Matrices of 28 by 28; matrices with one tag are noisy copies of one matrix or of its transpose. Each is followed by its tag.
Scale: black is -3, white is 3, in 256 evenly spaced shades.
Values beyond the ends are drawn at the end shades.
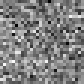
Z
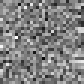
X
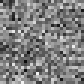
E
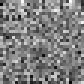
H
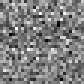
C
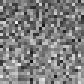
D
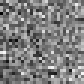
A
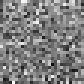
H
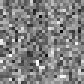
C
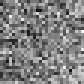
A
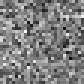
Z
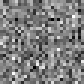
C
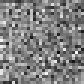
H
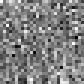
X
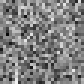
Z
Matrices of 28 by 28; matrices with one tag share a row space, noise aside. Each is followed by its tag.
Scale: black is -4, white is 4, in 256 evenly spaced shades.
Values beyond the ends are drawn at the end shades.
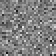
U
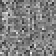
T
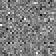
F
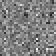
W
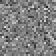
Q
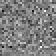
U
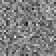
W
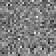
F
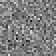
T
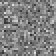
Q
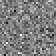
W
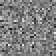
T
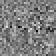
W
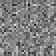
Q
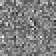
T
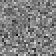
Q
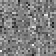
Q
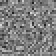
T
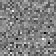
F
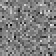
F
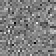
F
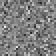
Q
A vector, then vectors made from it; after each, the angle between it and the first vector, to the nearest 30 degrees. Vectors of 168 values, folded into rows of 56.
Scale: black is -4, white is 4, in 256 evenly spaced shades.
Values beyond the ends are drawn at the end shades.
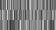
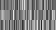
60 degrees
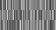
30 degrees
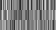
60 degrees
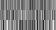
120 degrees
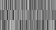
150 degrees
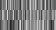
30 degrees
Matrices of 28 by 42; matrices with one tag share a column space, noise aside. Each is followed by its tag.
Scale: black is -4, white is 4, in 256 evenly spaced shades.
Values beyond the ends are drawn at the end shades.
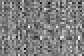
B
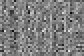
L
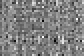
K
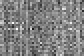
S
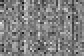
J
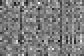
K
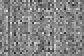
J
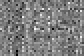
S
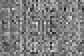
J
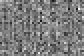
J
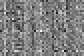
L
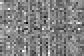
S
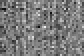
B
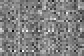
L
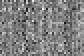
J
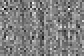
B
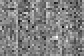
B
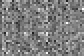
J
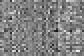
L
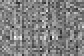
B
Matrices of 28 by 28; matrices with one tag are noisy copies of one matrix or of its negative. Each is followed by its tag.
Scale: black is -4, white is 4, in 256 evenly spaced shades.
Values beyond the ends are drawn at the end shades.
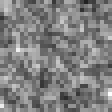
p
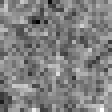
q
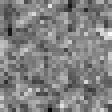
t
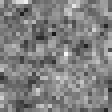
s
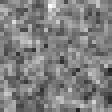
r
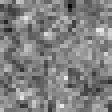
t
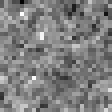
s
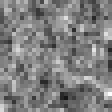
p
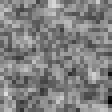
r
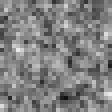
p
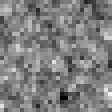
p
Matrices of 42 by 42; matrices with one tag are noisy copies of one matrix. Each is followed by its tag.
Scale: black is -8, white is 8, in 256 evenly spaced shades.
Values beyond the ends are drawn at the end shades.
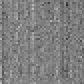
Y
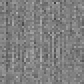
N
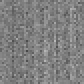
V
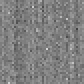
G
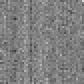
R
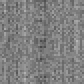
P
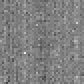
P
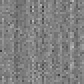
G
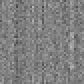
G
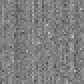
G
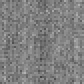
P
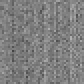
V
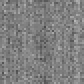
P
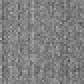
Y
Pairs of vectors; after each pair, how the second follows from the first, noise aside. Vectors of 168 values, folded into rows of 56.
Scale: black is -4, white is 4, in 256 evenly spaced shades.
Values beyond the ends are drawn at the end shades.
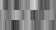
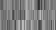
reversed, partly zeroed.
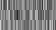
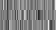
reversed, partly zeroed.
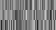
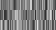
negated.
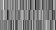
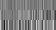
wrapped around, negated, partly zeroed.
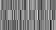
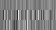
reversed, partly zeroed.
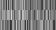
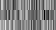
reversed, negated.
